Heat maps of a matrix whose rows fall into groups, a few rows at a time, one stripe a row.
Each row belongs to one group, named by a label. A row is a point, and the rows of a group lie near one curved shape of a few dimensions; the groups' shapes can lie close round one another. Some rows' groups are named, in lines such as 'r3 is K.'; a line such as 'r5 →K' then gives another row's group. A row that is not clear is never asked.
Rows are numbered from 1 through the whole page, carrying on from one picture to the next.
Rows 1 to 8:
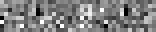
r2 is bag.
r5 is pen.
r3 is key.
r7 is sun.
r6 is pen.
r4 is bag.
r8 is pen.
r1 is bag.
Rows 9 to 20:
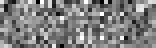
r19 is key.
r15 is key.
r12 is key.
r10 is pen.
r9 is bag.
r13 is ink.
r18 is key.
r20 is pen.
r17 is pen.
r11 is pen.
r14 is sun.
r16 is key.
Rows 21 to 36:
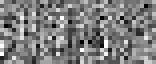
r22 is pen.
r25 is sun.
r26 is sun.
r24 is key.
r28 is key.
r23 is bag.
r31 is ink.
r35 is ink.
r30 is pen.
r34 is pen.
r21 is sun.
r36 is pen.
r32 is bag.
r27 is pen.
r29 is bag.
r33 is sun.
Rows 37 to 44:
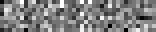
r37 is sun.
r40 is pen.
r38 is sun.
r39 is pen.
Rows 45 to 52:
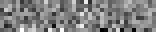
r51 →pen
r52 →sun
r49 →bag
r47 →pen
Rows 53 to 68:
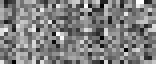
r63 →pen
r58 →pen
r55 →bag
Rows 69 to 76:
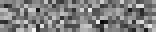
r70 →pen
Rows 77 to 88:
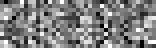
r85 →pen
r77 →sun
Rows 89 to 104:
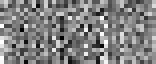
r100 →bag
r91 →pen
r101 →pen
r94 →pen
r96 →pen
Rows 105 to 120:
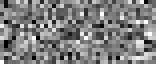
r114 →bag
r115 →pen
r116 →pen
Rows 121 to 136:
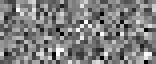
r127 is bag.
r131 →key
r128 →pen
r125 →pen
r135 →pen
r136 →pen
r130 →pen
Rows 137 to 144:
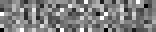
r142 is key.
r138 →pen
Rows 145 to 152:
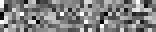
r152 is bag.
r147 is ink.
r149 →pen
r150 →bag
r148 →sun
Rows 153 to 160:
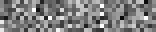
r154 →key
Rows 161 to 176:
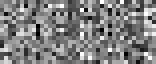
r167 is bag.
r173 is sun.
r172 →sun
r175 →bag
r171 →pen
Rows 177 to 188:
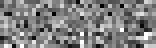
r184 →pen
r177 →pen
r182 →sun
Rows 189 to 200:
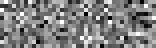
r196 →pen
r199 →bag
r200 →pen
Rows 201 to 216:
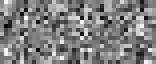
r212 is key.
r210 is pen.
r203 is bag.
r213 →bag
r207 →pen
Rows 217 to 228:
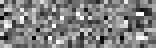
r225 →pen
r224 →bag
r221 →sun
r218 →pen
